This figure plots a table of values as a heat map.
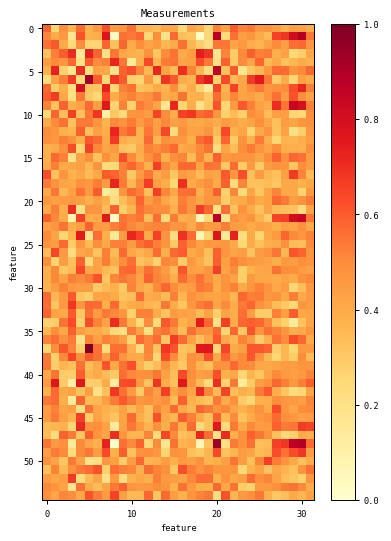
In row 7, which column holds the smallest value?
19
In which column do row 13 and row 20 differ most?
8
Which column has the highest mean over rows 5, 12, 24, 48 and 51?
20
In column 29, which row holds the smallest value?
34
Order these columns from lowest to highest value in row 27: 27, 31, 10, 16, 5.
5, 16, 27, 31, 10
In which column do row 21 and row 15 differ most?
3
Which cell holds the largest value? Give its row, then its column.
37, 5
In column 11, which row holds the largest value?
24
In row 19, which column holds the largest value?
13
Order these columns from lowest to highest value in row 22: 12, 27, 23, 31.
12, 23, 31, 27
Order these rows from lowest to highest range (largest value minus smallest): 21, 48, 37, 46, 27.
27, 21, 46, 37, 48
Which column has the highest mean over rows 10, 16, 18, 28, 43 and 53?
16
